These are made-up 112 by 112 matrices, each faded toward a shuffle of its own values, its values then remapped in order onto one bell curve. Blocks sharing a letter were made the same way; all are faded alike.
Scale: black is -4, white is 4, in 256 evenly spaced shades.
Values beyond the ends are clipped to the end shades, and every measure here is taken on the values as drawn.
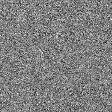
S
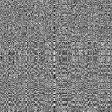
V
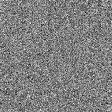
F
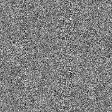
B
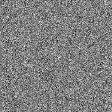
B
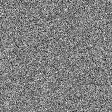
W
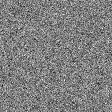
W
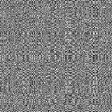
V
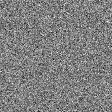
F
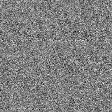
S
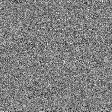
S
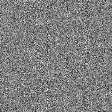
B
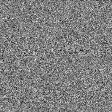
S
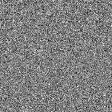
S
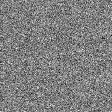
F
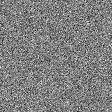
W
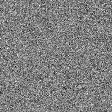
F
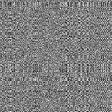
V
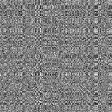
V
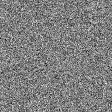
F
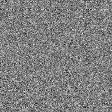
S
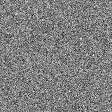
W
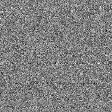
S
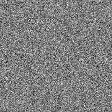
F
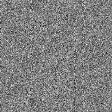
B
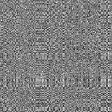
V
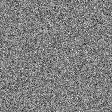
W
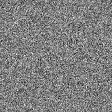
F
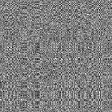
V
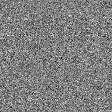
S
